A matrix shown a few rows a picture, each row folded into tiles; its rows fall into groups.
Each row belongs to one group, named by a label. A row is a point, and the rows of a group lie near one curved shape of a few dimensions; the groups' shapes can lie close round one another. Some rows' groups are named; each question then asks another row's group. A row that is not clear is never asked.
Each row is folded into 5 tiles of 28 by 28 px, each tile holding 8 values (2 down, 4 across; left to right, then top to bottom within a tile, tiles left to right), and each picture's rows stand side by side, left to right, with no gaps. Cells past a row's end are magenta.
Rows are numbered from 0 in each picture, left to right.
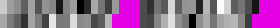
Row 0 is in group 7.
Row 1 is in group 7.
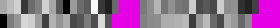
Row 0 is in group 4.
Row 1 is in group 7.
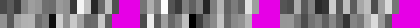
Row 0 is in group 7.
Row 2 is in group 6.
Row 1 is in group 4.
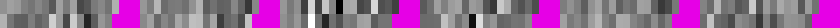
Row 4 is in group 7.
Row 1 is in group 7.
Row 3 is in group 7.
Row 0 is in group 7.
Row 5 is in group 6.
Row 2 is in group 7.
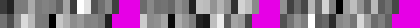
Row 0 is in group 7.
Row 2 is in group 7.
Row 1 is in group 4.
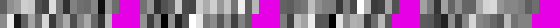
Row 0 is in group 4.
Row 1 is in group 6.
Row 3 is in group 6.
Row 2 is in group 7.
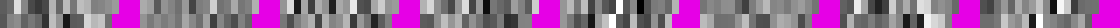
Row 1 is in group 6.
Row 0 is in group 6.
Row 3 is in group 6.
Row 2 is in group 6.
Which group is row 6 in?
6
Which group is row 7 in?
7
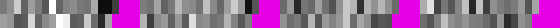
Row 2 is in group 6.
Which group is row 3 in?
6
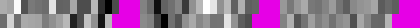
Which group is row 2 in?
4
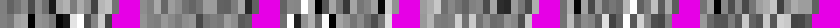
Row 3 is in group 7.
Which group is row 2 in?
4
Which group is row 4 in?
6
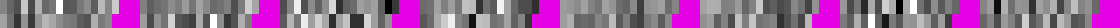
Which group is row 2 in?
7
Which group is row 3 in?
7
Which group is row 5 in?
7
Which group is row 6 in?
7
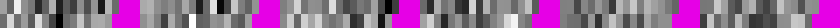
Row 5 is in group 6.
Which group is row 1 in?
7
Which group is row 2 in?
7
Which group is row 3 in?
6
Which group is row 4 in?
6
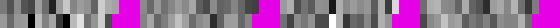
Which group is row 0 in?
4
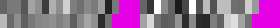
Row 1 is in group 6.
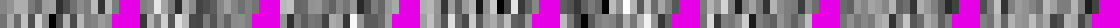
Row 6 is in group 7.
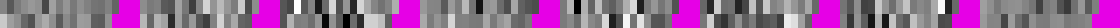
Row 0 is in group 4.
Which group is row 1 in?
4
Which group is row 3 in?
7
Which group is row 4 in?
6
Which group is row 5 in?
6
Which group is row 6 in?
4
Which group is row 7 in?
7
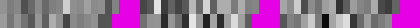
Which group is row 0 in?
4
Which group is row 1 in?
6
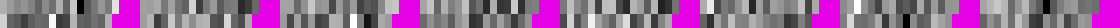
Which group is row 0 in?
7
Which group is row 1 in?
4
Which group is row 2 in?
7
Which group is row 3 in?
6
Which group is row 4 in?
4
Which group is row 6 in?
6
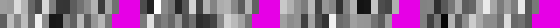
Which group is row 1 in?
6
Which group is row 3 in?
6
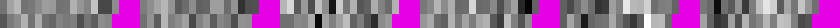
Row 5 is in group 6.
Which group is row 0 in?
4
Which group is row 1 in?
4
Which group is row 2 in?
6
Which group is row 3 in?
4
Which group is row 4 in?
6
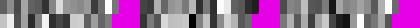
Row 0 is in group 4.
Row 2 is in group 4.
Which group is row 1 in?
7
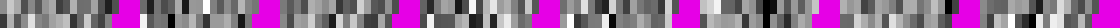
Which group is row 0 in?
4
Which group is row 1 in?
4
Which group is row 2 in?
7
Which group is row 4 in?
4
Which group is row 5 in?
6
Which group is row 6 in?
4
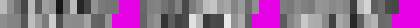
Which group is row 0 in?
7
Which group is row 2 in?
7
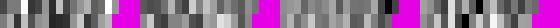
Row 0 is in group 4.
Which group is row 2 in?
4
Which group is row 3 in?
7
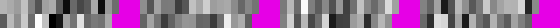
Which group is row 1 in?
6
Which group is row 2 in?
4
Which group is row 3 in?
4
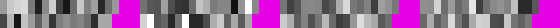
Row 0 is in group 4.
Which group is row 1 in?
4
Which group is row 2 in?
4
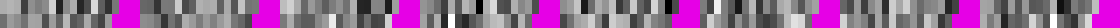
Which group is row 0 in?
7
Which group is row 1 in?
6
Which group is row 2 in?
7
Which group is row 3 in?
7
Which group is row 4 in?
4
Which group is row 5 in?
6
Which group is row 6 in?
4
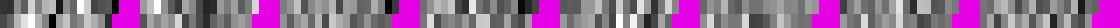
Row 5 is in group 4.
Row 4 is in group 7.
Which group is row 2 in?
4
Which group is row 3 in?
4
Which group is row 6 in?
7
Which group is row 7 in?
4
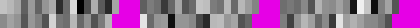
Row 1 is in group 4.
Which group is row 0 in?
7
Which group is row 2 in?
7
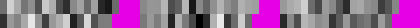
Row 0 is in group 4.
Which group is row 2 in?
4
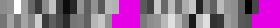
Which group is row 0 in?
6
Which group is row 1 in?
7
